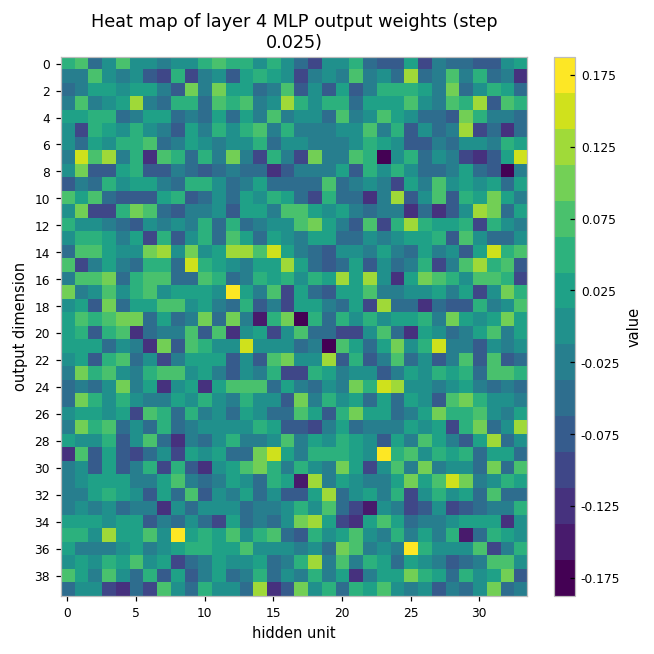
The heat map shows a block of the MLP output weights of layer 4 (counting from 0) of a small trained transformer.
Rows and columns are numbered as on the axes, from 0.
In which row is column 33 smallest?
1
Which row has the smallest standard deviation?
6
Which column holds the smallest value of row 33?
22
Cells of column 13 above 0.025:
10
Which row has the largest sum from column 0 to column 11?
35
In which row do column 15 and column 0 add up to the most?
17
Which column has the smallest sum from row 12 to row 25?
19
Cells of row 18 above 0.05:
5
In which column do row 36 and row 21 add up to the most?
13
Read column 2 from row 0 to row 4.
-0.05 0.075 0.025 -0.025 0.05
